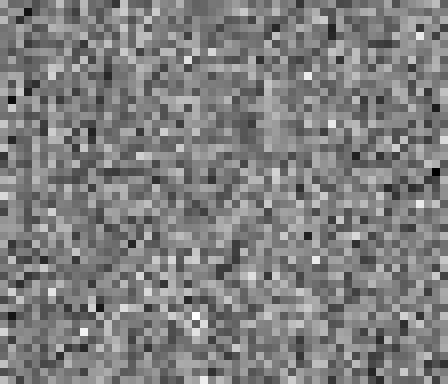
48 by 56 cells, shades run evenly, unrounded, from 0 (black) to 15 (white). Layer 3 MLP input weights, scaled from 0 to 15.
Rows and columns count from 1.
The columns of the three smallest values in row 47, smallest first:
47, 27, 11
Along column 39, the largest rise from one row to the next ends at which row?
10
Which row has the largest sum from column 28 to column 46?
26
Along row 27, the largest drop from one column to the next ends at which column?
49
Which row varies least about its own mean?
15
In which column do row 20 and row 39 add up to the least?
13
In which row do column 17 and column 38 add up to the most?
39
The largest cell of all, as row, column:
40, 25
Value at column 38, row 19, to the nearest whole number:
8
